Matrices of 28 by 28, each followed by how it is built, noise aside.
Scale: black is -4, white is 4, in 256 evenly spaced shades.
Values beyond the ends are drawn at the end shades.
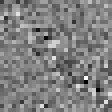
banded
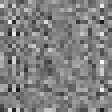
low rank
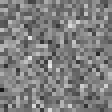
noise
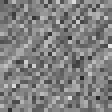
Hankel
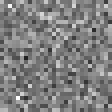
noise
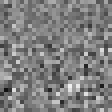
low rank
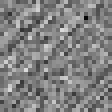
Hankel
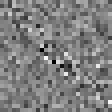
banded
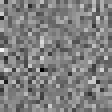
low rank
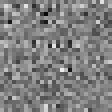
low rank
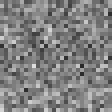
repeating columns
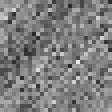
Hankel
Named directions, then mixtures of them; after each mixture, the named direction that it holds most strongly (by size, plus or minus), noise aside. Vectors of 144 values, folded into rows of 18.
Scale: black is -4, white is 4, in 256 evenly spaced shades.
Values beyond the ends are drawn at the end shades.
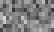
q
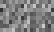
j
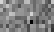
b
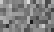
b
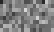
q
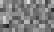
q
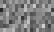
j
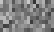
q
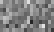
b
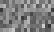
j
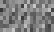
j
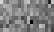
b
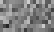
j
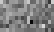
b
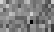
b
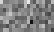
b
